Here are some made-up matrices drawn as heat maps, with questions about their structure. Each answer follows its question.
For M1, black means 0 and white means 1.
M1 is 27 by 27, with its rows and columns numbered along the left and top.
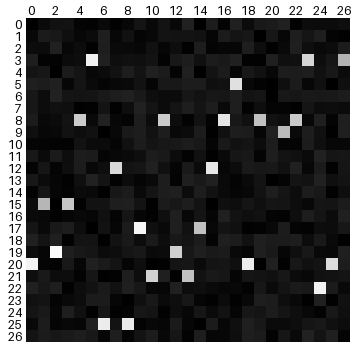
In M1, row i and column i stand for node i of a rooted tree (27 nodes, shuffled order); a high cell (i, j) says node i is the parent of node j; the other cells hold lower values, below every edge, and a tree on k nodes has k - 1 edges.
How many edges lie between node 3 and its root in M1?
6
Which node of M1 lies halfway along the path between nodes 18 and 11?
25
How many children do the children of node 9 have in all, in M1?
2
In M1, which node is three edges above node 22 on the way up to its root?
20
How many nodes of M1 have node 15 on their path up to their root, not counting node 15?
11
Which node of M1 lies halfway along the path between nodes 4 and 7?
19
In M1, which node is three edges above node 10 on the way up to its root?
17
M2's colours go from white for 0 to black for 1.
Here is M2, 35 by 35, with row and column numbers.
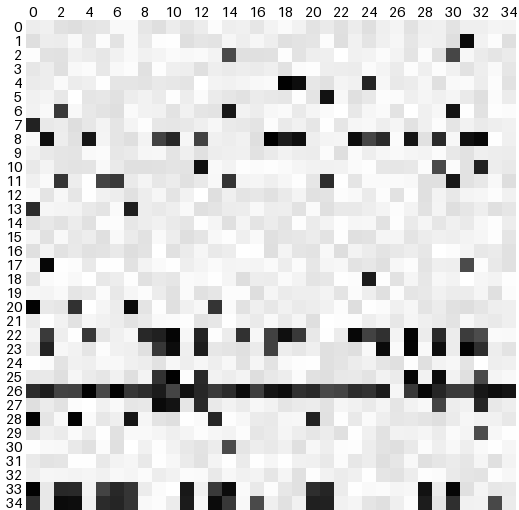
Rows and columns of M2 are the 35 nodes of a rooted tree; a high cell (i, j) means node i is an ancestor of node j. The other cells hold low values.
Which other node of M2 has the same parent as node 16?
33
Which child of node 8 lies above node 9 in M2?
23
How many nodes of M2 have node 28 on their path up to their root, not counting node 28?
5
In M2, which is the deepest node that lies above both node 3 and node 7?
20
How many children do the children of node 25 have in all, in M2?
2
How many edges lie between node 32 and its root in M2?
8
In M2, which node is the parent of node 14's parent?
2
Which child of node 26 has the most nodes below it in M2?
22
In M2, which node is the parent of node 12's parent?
27
